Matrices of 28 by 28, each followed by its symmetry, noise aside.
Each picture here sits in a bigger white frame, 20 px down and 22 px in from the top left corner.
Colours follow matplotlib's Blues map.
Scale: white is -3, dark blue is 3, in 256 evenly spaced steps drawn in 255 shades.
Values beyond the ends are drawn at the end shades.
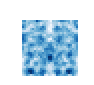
mirrored left to right.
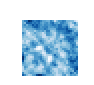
symmetric across the other diagonal.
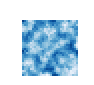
symmetric.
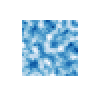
symmetric across the other diagonal.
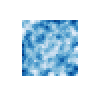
symmetric.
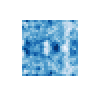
mirrored top to bottom.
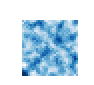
symmetric across the other diagonal.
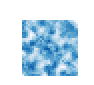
symmetric across the other diagonal.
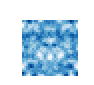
mirrored left to right.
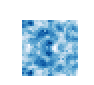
mirrored top to bottom.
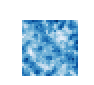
symmetric across the other diagonal.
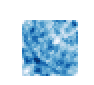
symmetric across the other diagonal.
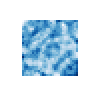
symmetric.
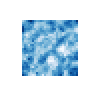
symmetric.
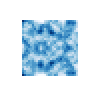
mirrored top to bottom.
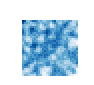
symmetric.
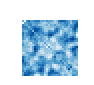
symmetric.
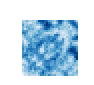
symmetric across the other diagonal.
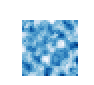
symmetric.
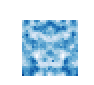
mirrored left to right.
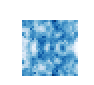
mirrored top to bottom.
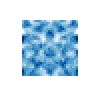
mirrored left to right.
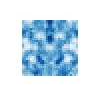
mirrored left to right.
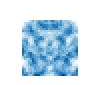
mirrored left to right.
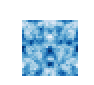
mirrored left to right.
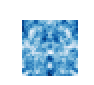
mirrored left to right.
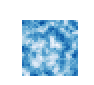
symmetric across the other diagonal.
